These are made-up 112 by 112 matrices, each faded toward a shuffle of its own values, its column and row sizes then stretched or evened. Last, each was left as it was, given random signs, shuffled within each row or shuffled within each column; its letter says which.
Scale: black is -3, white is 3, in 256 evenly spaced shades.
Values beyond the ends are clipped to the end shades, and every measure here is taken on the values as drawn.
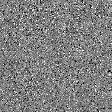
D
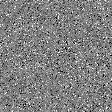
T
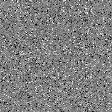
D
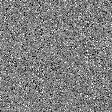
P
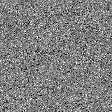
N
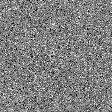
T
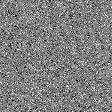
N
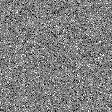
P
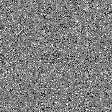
D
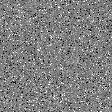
T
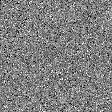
P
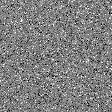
N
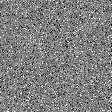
P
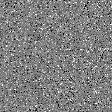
D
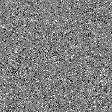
D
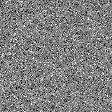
T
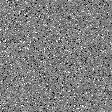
N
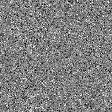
D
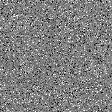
D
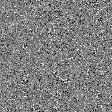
D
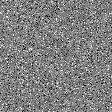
P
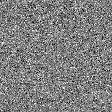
N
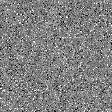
T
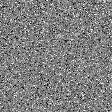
N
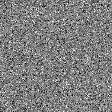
T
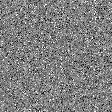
P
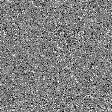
D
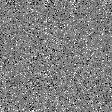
D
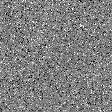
N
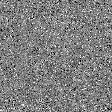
T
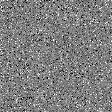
T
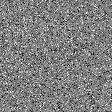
N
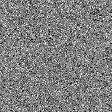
D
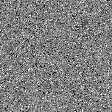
P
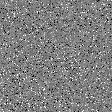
N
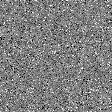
N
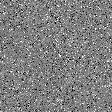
P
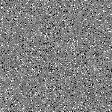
T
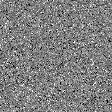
D
